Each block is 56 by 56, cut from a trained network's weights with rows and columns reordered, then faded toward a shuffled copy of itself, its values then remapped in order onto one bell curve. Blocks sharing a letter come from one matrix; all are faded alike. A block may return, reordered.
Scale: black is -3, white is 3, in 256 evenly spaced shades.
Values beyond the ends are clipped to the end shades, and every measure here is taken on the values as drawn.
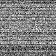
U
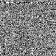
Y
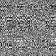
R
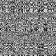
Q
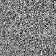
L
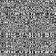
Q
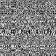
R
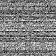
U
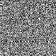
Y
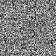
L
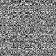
R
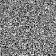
Y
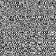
Q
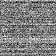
U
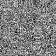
Y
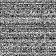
U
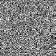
L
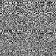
Q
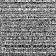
U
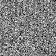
Y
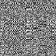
Q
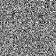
Y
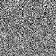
L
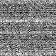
U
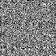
Y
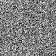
Y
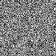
L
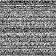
U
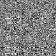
L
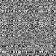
Q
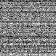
U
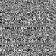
R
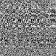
R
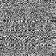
Q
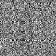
L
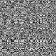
Q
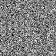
Y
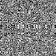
L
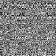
R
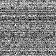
U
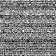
U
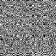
R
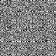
R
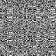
Q
